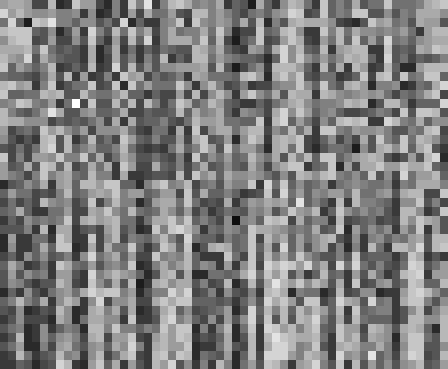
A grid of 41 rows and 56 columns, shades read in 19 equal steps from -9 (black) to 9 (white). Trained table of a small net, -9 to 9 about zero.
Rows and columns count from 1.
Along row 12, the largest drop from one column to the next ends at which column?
11
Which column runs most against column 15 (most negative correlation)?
16
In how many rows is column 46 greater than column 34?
18
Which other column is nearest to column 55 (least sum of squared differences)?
41
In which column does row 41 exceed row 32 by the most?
28
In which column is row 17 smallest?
45
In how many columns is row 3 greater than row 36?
27
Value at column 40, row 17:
-6
